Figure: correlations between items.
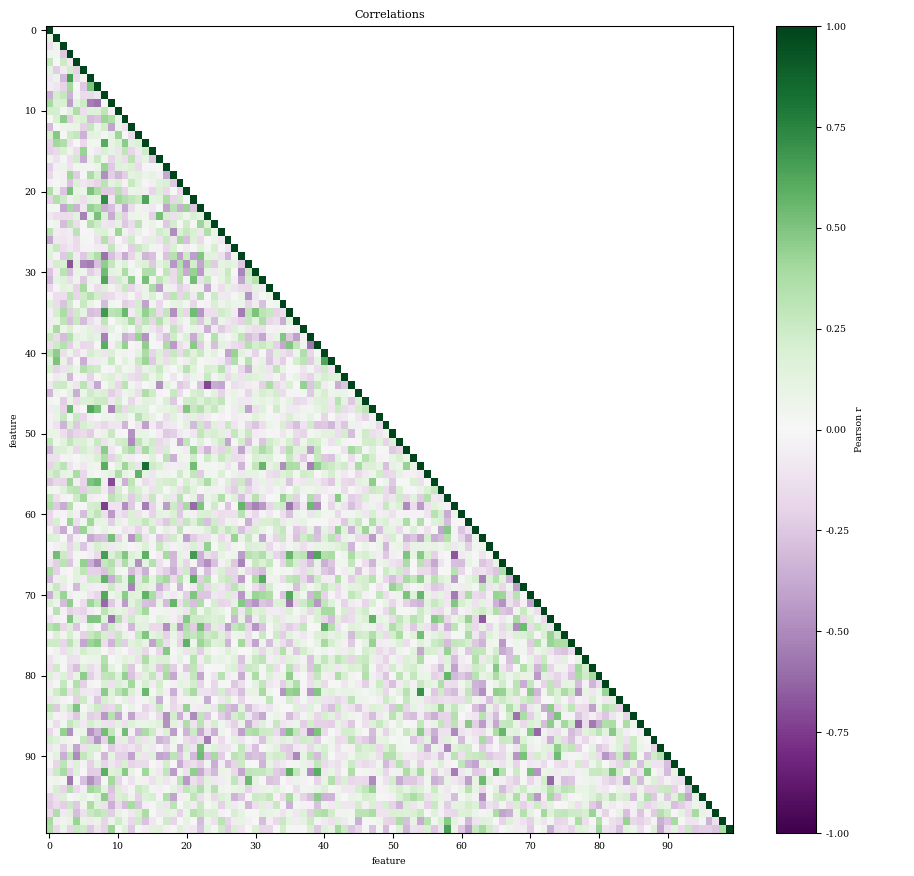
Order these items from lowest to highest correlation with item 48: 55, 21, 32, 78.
78, 32, 21, 55
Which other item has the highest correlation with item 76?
20
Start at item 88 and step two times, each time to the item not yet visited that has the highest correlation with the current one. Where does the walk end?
63
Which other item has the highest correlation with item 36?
82
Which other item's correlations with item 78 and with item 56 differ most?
9
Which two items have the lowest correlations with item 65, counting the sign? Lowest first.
59, 38
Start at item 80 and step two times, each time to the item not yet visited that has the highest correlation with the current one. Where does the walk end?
99
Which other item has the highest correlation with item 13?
55
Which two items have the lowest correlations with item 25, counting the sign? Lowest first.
18, 44
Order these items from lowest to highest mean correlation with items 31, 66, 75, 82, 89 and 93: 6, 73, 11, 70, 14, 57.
6, 57, 73, 11, 70, 14
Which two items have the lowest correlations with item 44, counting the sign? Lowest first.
23, 16
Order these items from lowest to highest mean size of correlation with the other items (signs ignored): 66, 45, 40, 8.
45, 40, 66, 8
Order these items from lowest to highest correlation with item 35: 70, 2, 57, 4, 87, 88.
57, 88, 4, 2, 87, 70
